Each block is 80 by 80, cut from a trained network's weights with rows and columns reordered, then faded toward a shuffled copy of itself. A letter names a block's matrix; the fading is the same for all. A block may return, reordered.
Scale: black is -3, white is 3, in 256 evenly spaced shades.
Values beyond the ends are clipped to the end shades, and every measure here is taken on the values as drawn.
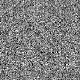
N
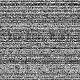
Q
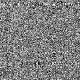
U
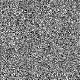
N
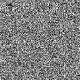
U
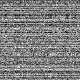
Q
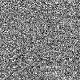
U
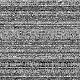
Q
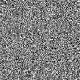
U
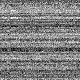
Q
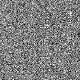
N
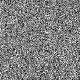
U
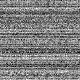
Q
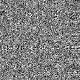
N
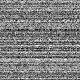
Q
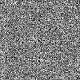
U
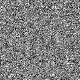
N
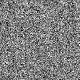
U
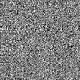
N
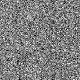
N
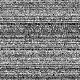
Q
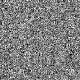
N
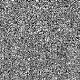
N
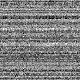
Q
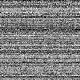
Q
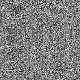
N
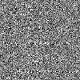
N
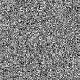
U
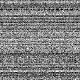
Q
